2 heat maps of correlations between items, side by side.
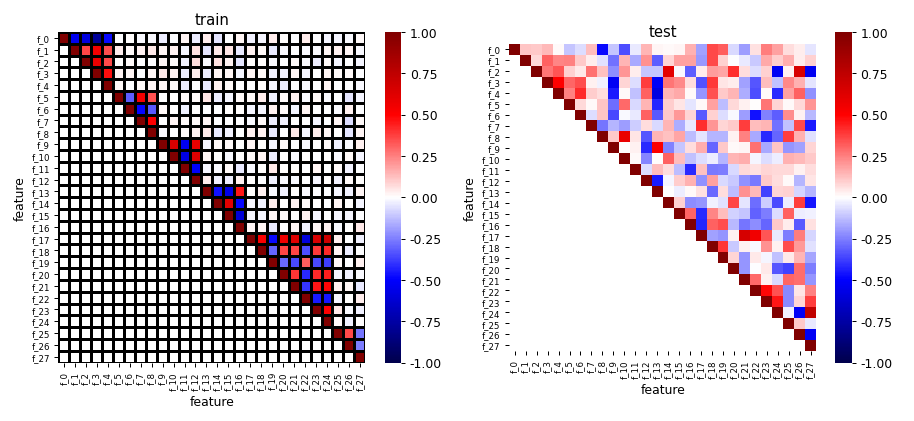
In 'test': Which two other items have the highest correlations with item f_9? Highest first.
f_13, f_22
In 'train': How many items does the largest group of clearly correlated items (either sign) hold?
8
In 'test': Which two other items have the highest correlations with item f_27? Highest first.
f_24, f_23
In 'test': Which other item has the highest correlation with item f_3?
f_4
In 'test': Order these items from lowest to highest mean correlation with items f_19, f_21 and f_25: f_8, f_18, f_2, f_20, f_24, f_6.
f_20, f_24, f_6, f_2, f_8, f_18
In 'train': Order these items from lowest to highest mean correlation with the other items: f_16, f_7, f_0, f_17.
f_0, f_16, f_7, f_17
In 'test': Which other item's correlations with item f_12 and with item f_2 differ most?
f_26
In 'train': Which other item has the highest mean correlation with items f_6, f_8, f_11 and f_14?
f_15
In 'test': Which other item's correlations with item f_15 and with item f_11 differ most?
f_16
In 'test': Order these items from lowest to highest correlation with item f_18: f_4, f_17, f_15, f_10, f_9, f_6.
f_9, f_17, f_10, f_6, f_15, f_4
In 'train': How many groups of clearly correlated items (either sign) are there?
6
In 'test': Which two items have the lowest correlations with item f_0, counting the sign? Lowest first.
f_8, f_10
